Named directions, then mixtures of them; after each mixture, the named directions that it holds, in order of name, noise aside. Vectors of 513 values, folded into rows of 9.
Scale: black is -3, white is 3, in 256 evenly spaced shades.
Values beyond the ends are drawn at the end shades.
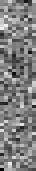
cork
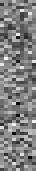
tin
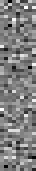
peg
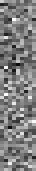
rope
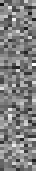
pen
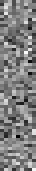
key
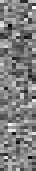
cork, peg, tin.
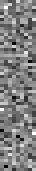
key, peg.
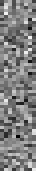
key.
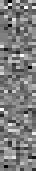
peg.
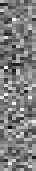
rope.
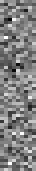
rope, tin.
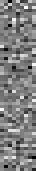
peg.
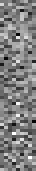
tin.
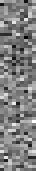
cork, rope, tin.
